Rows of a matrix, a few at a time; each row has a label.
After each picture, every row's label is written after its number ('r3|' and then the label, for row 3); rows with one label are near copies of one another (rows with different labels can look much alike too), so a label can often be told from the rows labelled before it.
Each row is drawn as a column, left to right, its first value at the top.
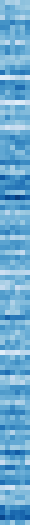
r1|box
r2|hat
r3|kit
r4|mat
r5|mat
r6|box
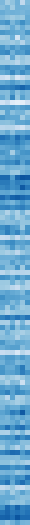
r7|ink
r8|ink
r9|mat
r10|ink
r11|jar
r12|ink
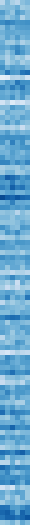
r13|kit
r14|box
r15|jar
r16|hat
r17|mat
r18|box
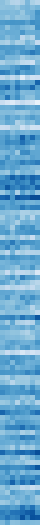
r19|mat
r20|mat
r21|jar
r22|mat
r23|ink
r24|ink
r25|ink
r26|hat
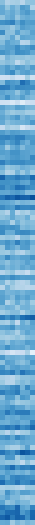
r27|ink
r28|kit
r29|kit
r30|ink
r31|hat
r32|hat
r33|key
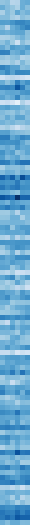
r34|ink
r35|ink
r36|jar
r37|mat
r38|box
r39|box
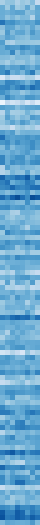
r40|kit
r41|mat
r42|hat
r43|key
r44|key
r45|jar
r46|mat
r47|hat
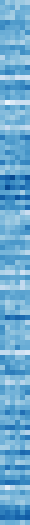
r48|box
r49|jar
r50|jar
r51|key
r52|hat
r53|ink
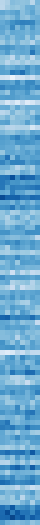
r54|key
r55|key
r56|box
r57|kit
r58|box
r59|jar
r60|hat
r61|ink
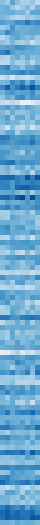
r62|ink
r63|ink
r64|box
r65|mat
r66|mat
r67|jar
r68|mat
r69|jar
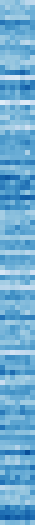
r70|jar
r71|box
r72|box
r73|box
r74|mat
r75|mat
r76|hat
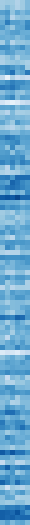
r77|key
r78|kit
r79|mat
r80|key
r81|key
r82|box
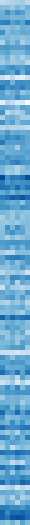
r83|jar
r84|kit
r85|key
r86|kit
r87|key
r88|jar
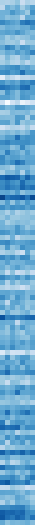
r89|key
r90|jar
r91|key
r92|ink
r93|mat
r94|jar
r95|hat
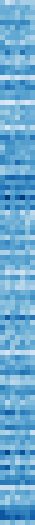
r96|kit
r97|hat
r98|jar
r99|box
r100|hat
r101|jar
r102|ink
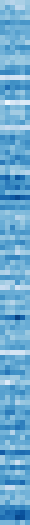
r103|box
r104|jar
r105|kit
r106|key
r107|key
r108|mat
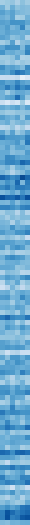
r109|hat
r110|key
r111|kit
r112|mat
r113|box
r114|ink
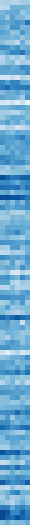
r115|key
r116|key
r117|hat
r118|hat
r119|ink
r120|jar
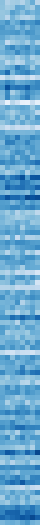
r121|box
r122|mat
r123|key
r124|ink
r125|jar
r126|mat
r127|box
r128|hat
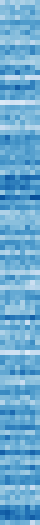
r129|mat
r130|ink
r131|jar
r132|mat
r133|jar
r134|ink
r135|hat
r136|box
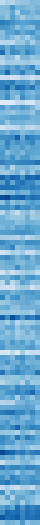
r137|hat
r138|mat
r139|hat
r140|ink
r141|mat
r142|ink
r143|ink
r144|box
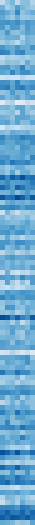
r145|hat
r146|key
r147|box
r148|hat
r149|ink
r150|box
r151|key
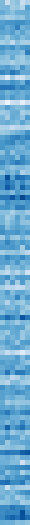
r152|mat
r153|jar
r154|mat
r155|box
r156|key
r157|hat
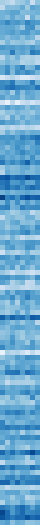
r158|key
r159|jar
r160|hat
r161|jar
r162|ink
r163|box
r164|hat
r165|ink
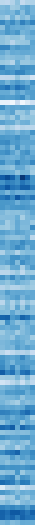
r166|jar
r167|jar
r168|jar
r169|mat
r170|jar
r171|jar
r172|kit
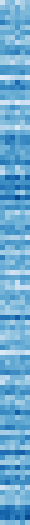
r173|kit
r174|ink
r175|ink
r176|hat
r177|mat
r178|ink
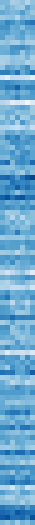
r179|box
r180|box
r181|jar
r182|mat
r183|key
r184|jar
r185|box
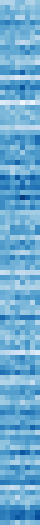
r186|jar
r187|jar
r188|kit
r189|box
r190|mat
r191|hat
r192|jar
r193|ink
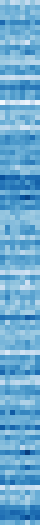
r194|jar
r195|ink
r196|jar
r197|jar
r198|mat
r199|hat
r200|ink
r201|jar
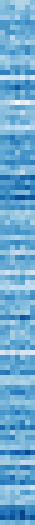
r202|box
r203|box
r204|ink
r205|mat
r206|key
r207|hat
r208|box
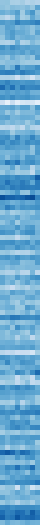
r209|mat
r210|mat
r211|mat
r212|kit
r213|mat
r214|mat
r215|kit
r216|jar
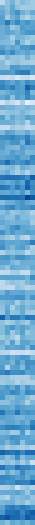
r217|hat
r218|box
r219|ink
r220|kit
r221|box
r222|mat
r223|key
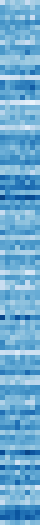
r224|hat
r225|box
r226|kit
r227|key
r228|mat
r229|hat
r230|mat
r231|kit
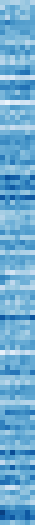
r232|key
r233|jar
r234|hat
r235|jar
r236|mat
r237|mat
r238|hat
